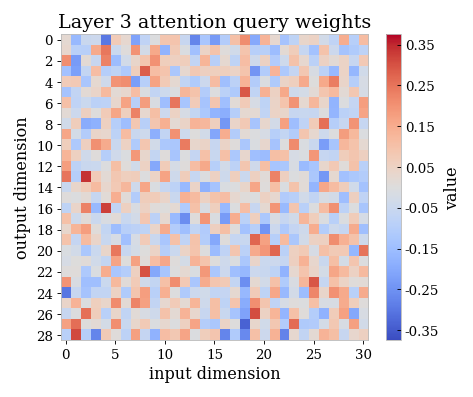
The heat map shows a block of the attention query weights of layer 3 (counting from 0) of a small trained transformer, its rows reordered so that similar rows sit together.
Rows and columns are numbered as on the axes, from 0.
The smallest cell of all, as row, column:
27, 18
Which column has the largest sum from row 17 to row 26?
19
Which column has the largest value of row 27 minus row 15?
23
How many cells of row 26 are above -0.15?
27
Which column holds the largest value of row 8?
26
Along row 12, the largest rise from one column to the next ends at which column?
10
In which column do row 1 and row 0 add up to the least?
13
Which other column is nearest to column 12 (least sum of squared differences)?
20
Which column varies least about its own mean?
17
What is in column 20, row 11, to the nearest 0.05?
-0.15
